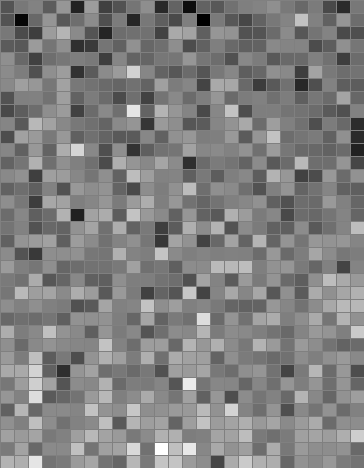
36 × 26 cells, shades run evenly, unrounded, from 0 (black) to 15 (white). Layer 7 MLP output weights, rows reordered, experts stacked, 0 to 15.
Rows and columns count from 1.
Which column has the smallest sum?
21
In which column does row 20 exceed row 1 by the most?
12
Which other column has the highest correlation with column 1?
18
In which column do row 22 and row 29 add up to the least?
5
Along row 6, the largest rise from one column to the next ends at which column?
23
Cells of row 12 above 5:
23
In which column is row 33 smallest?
9
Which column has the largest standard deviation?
3
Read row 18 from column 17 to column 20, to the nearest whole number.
5 8 7 6
